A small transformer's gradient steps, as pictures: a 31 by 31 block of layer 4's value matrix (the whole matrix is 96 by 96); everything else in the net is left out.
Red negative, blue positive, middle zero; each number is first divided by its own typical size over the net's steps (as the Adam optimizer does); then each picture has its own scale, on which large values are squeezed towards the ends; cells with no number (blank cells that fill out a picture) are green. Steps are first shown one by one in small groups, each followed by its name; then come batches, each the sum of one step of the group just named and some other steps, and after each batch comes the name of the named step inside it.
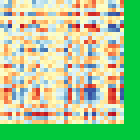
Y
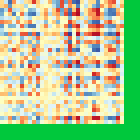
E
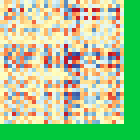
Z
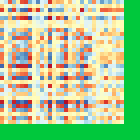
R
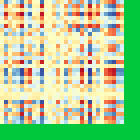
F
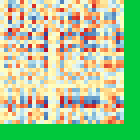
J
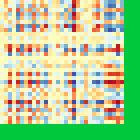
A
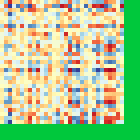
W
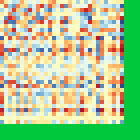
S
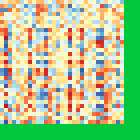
W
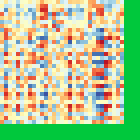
J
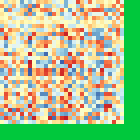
Z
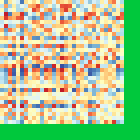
F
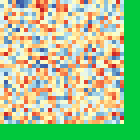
Y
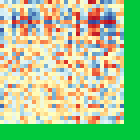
E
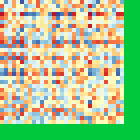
F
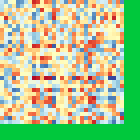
W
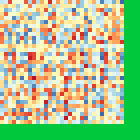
R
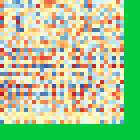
S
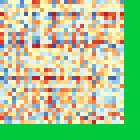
W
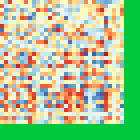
R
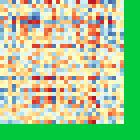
W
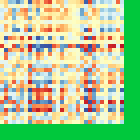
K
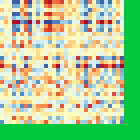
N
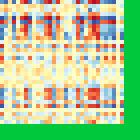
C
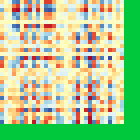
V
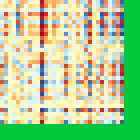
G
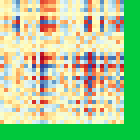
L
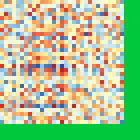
G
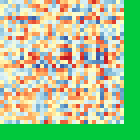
C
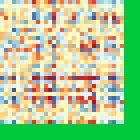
K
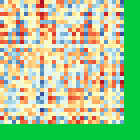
G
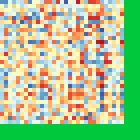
C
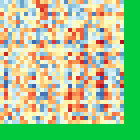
L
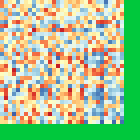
N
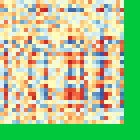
K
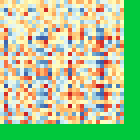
K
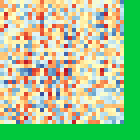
G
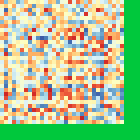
K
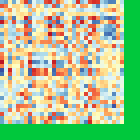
C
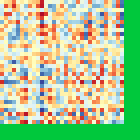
G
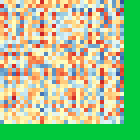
G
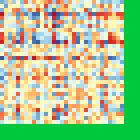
V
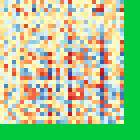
V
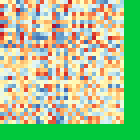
V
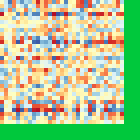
K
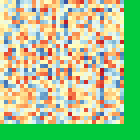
L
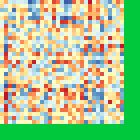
K
